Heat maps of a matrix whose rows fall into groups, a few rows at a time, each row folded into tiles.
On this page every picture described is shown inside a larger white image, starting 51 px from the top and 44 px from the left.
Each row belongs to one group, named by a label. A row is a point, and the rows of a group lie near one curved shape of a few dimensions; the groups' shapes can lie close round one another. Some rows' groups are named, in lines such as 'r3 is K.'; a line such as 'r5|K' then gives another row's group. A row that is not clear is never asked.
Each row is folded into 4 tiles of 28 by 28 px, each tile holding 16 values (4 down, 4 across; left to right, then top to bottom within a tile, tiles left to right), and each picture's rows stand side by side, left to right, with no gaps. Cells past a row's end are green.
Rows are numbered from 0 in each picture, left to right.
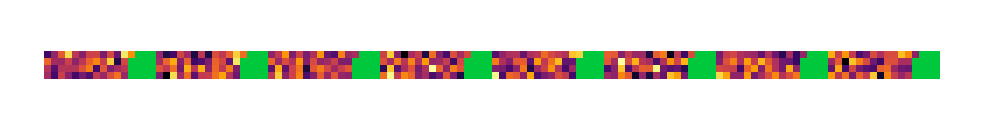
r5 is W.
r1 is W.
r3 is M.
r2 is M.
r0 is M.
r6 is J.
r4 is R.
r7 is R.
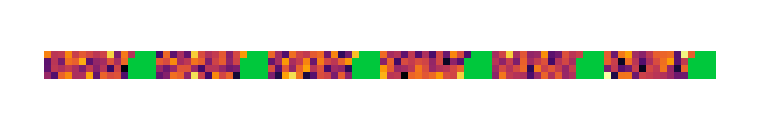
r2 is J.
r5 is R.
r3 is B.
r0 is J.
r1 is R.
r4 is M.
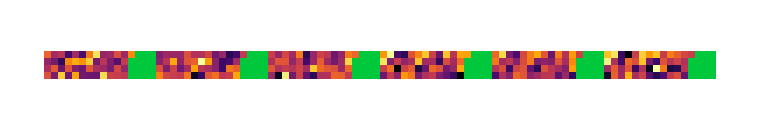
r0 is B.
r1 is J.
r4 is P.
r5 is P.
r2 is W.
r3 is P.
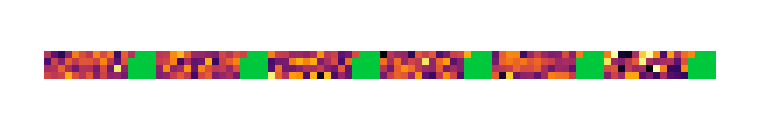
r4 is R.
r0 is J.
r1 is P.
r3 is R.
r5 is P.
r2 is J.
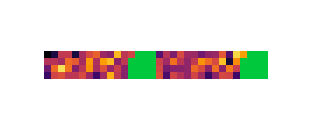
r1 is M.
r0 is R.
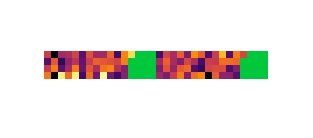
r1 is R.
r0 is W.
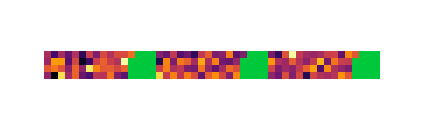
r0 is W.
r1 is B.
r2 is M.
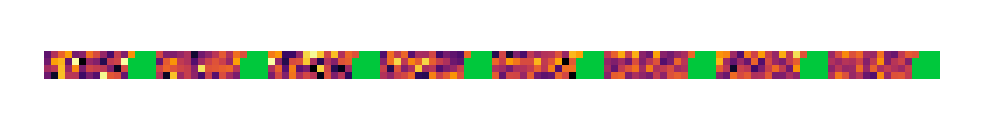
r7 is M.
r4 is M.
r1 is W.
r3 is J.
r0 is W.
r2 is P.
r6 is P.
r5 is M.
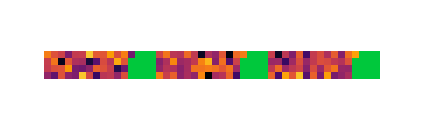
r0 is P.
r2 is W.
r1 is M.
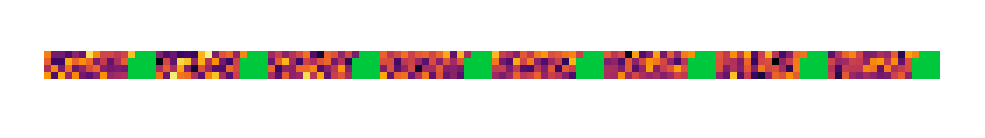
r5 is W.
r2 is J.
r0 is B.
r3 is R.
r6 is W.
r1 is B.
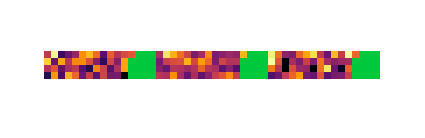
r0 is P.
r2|P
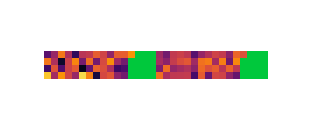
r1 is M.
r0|R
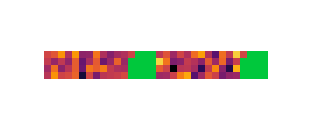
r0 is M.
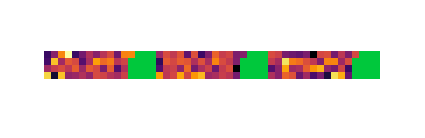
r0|R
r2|W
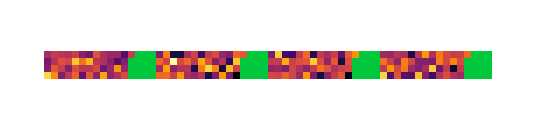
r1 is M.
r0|J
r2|M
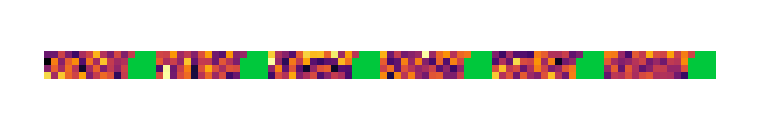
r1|M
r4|B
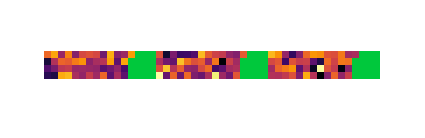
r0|J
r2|P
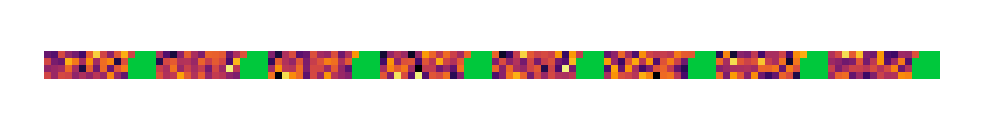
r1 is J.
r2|W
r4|J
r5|R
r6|M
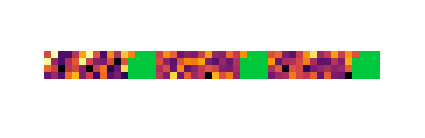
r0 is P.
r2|P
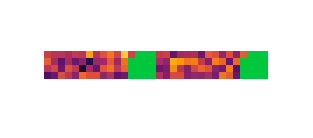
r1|W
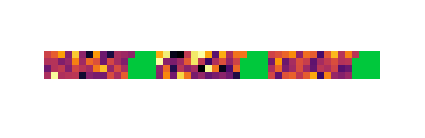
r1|P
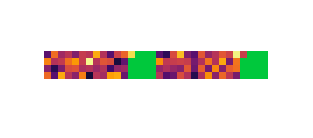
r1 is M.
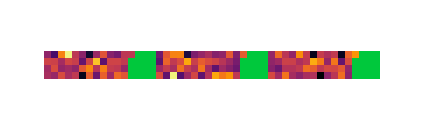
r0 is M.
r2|M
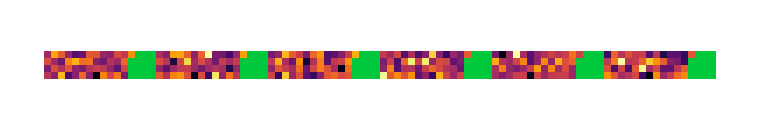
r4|M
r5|J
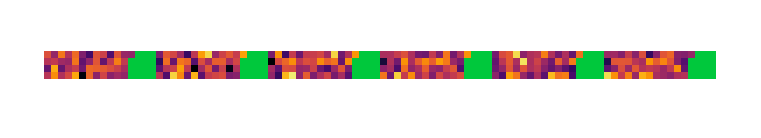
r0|M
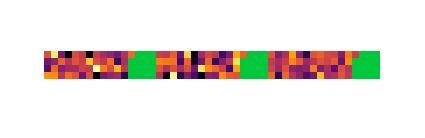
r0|M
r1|W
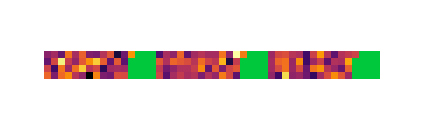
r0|J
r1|M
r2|W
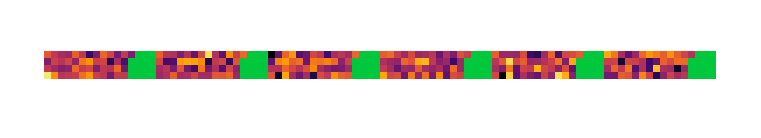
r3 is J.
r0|J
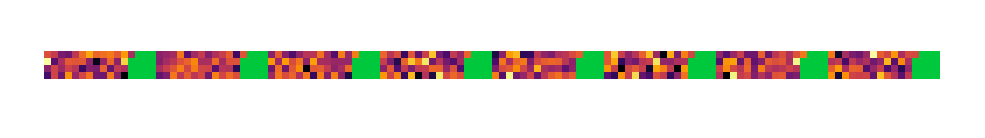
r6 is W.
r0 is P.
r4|R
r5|P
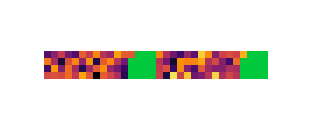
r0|R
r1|B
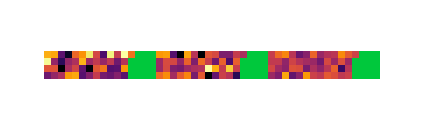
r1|M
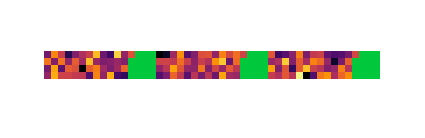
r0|M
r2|J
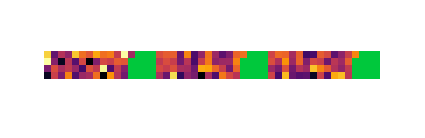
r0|P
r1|W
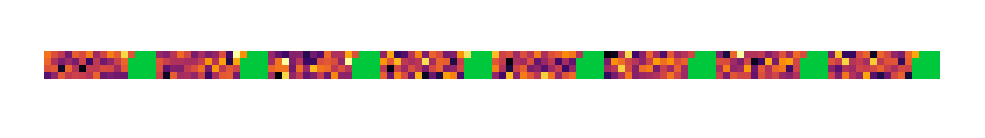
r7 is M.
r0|P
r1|M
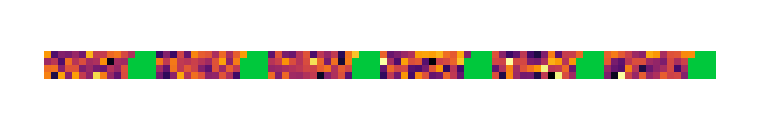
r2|M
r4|W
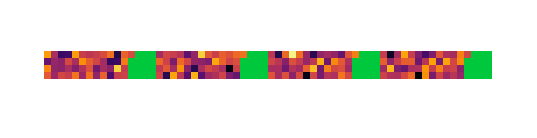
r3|M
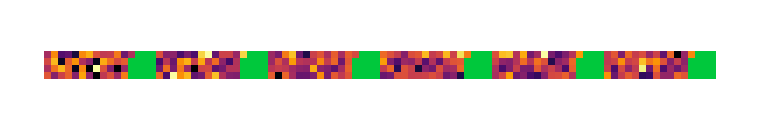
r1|B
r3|P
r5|J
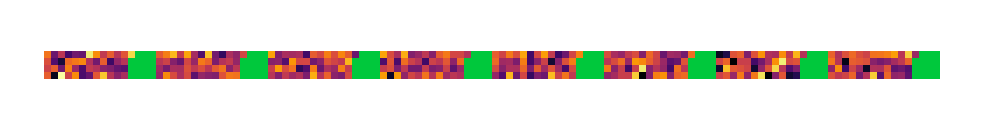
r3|R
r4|W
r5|J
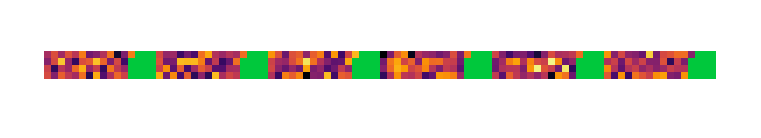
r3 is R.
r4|W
